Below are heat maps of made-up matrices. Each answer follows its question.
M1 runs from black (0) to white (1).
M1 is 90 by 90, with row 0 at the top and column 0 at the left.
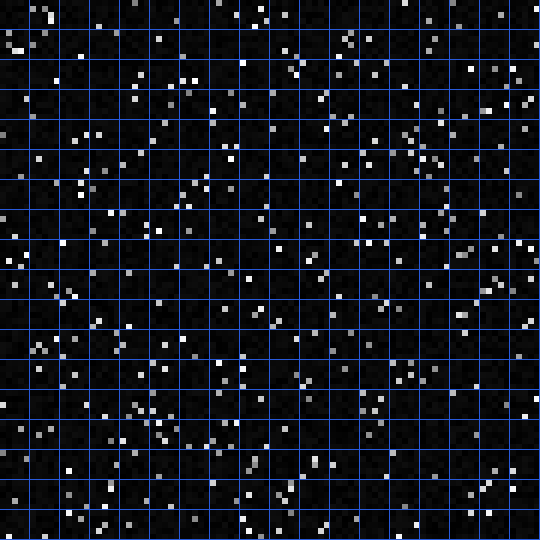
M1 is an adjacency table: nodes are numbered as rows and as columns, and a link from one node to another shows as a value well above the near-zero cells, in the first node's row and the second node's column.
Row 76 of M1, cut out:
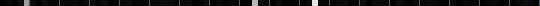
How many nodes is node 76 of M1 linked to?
3
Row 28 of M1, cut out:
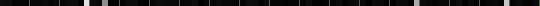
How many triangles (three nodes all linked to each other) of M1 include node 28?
3
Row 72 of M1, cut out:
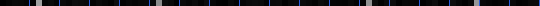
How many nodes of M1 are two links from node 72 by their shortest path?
7
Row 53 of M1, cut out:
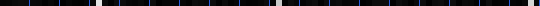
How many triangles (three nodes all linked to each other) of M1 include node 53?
2
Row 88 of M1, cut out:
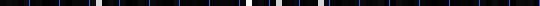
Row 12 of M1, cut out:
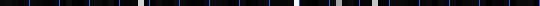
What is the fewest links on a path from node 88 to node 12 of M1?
7
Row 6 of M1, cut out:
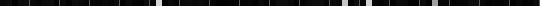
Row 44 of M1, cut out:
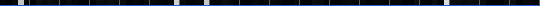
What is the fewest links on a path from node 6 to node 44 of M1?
4
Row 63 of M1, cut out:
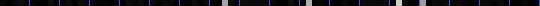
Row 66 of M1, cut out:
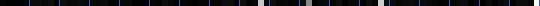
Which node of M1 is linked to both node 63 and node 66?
node 51
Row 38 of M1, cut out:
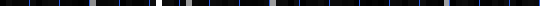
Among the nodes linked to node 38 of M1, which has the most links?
node 26
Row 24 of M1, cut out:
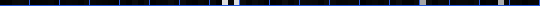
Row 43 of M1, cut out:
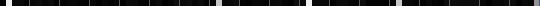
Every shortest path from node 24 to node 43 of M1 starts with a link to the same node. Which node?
node 37
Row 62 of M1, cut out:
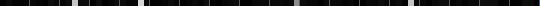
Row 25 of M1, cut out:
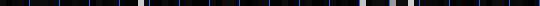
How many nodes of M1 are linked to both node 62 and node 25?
2
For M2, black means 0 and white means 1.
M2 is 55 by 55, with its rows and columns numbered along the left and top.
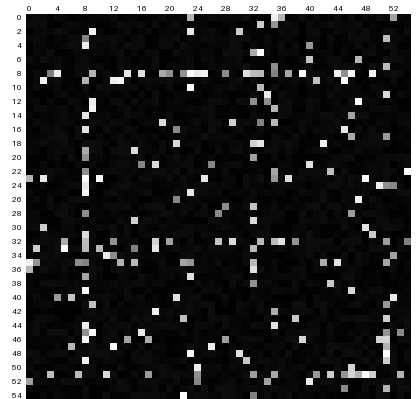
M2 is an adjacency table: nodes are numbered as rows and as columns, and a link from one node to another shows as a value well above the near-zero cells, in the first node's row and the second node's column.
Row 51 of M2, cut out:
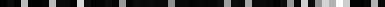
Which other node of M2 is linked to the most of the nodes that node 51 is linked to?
node 8
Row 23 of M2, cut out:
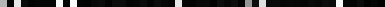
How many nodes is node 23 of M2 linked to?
8
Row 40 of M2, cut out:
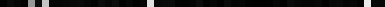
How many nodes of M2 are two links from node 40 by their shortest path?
8
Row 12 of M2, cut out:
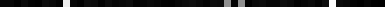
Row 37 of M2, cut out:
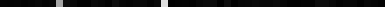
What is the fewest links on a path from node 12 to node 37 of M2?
3
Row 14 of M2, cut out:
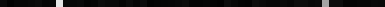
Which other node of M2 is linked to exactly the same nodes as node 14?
node 39
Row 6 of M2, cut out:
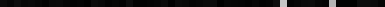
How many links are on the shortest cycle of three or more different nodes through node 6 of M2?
5
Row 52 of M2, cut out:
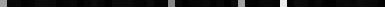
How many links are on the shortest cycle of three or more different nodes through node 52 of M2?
5
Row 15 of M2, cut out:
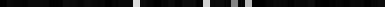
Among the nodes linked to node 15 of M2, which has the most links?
node 35
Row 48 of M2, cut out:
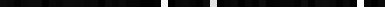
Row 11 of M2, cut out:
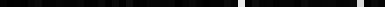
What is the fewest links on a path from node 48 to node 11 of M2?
2
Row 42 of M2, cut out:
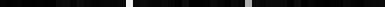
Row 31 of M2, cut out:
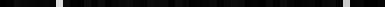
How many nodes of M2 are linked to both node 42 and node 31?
0
